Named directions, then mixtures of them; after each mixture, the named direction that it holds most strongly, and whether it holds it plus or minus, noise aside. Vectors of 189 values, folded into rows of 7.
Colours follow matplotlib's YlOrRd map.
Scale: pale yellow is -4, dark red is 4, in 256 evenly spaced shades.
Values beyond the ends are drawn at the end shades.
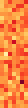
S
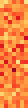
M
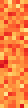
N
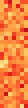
N, minus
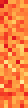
M, minus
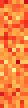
M, minus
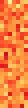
N, plus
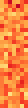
N, minus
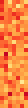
S, minus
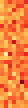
S, plus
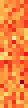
S, plus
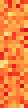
N, minus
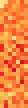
M, plus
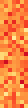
N, plus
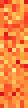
M, minus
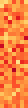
M, plus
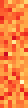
S, minus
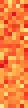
N, plus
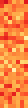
M, minus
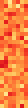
N, plus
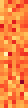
S, plus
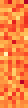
S, plus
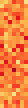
M, plus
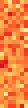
N, plus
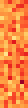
S, plus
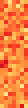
N, plus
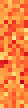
N, plus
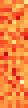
S, minus
